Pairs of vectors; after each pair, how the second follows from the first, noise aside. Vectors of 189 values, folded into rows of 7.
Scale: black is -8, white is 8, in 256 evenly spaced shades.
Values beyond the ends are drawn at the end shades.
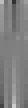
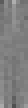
negated, shrunk.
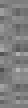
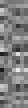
scaled up.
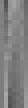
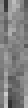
scaled up.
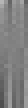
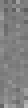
reversed, partly zeroed.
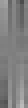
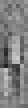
wrapped around, negated, scaled up.
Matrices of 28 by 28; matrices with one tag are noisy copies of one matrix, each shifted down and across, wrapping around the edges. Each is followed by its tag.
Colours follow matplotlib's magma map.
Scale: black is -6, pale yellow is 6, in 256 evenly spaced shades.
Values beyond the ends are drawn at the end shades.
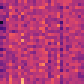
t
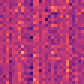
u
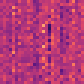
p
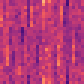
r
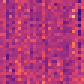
p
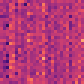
u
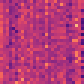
p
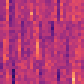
r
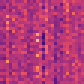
p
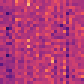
t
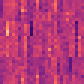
r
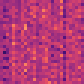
t
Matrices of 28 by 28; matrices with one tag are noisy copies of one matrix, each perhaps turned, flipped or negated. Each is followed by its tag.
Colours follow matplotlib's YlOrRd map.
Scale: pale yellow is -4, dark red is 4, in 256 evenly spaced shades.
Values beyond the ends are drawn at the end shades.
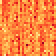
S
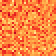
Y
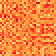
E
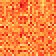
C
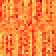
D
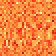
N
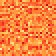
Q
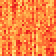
S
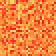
N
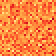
E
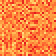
C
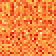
E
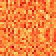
Q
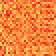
E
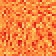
N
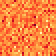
Q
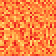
N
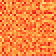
E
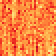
S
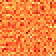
E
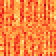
D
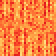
D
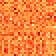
E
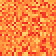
N
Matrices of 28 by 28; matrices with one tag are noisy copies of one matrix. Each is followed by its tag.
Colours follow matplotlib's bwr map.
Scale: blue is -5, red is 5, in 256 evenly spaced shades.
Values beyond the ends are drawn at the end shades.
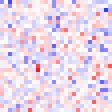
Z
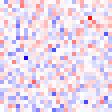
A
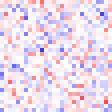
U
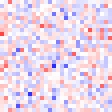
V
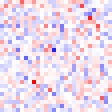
A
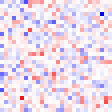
U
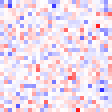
Z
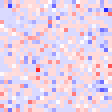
Z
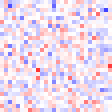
Z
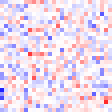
U
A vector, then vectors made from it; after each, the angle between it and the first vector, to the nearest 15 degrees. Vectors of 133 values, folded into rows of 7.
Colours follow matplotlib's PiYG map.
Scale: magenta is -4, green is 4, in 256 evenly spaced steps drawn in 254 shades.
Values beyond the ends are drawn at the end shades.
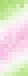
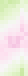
15 degrees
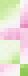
60 degrees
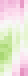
150 degrees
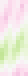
150 degrees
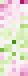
135 degrees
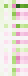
75 degrees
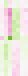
105 degrees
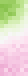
60 degrees
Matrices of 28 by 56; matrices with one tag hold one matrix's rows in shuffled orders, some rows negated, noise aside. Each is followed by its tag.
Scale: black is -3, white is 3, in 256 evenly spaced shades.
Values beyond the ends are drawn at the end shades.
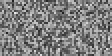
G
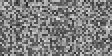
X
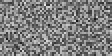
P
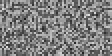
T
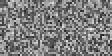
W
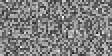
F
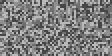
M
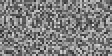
P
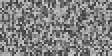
G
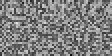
T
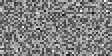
P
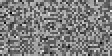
W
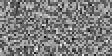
W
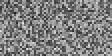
P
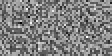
T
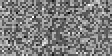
G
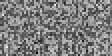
W
